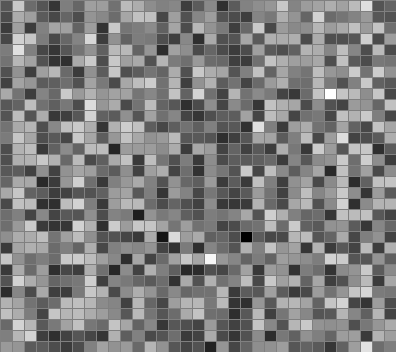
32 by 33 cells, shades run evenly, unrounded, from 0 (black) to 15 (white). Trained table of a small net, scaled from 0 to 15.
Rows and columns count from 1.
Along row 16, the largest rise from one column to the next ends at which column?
29
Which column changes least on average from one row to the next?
20
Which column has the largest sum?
2
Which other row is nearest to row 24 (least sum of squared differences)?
28
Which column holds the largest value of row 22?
15
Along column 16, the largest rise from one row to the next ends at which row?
26
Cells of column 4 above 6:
15
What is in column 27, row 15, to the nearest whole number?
8
